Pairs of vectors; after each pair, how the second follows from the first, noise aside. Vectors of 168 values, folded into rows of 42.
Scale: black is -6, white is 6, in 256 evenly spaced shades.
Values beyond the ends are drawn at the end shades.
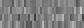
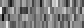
reversed, negated, scaled up.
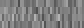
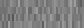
negated, shrunk.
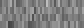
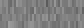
negated, shrunk.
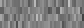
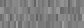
negated, shrunk.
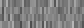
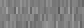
wrapped around, negated, shrunk.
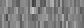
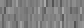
negated, partly zeroed.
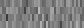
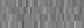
wrapped around, negated, shrunk.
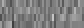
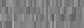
negated, shrunk.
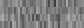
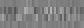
reversed, negated, partly zeroed.
